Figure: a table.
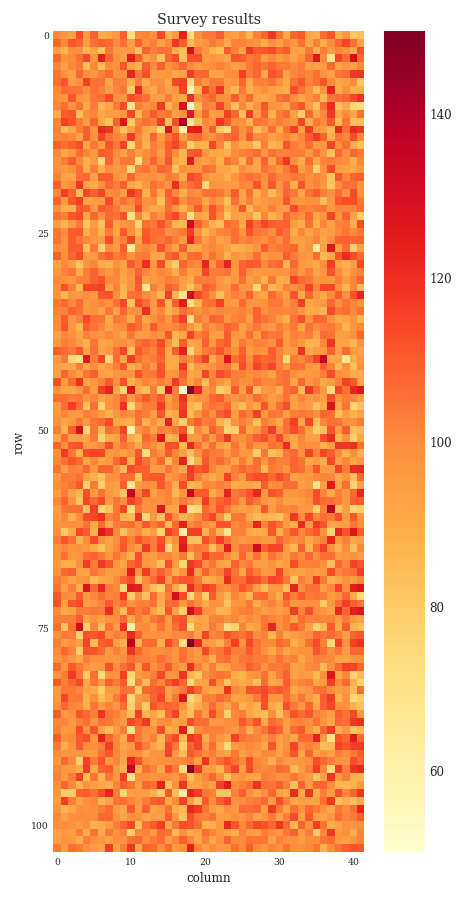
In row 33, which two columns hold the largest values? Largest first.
18, 41
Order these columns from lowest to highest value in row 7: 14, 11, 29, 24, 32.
24, 29, 14, 32, 11
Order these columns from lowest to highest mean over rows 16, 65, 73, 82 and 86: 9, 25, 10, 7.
10, 25, 9, 7
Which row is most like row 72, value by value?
21
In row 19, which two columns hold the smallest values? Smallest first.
20, 37
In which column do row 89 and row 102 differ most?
37
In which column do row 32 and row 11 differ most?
17
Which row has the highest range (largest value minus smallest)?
45
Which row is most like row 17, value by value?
101
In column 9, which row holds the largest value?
11
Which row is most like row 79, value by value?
102
